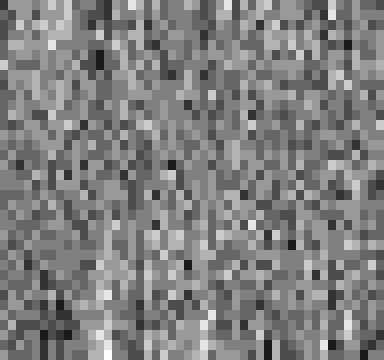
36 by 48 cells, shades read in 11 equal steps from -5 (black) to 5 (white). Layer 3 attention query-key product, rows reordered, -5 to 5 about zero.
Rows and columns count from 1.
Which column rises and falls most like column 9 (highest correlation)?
18
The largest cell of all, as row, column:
36, 14
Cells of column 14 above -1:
22
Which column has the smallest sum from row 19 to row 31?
42
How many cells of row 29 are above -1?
31
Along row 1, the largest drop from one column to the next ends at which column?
30
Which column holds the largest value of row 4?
13
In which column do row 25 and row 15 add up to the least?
37
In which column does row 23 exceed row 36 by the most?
32
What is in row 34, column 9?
-4
